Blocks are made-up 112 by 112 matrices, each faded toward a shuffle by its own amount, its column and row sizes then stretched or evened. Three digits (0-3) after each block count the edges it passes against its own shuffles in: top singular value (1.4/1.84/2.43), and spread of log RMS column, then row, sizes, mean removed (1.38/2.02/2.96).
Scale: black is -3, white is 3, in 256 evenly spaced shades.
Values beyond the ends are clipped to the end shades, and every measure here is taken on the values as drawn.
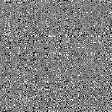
2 3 3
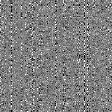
3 3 1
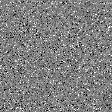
0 0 2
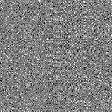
3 1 0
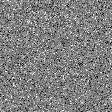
0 0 0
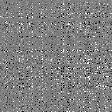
1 3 3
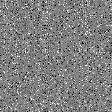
2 1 0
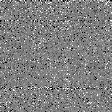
2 1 2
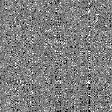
2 2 1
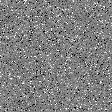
0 0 1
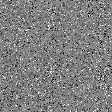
0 1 0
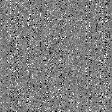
0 3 1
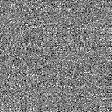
2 0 1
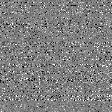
1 0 3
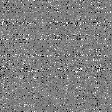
1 2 3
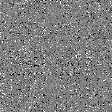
0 2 2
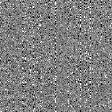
2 3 1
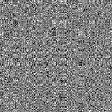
3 2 1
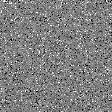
0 1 2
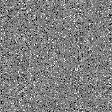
1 2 0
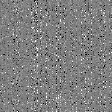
0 3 1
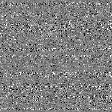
1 1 3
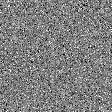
0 0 0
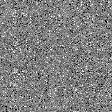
1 1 1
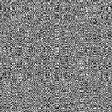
3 2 2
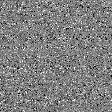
1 0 2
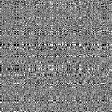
3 2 3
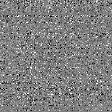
1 2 3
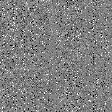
0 2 0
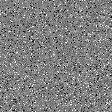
0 1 1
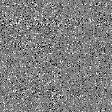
0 2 2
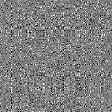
3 2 2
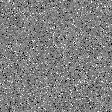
1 0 0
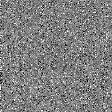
1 2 0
